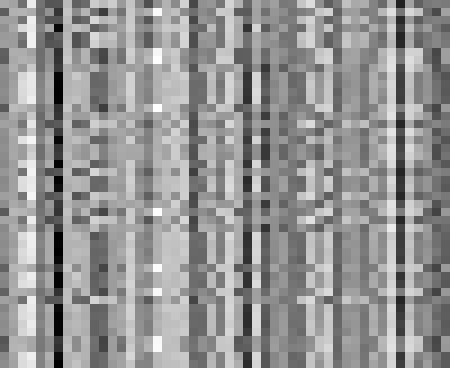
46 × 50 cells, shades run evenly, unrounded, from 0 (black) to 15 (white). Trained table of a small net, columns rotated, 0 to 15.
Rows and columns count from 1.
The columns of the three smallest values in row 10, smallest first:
7, 28, 45
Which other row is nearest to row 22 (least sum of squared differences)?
3
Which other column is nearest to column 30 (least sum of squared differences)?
49
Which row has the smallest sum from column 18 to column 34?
29
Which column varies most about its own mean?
11
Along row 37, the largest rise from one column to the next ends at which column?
8
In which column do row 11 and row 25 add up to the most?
4
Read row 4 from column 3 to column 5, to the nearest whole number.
13 14 8
